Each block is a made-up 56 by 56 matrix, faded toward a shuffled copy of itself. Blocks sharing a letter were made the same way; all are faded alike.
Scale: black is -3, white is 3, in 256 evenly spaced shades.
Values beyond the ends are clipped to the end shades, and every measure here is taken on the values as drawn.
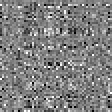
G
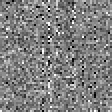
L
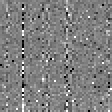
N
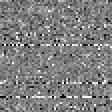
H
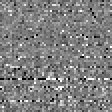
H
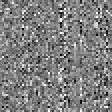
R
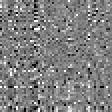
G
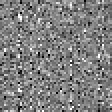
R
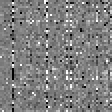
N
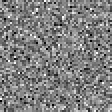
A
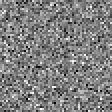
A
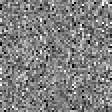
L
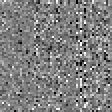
R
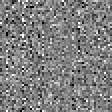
L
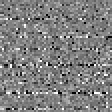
H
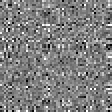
G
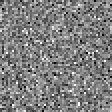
A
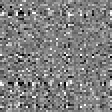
G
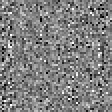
L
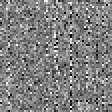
L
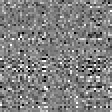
G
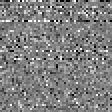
H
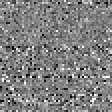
H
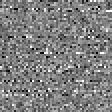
H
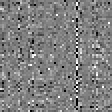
N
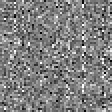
L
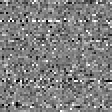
H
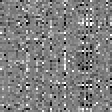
N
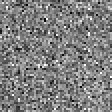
A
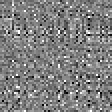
G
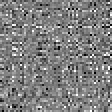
G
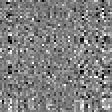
G
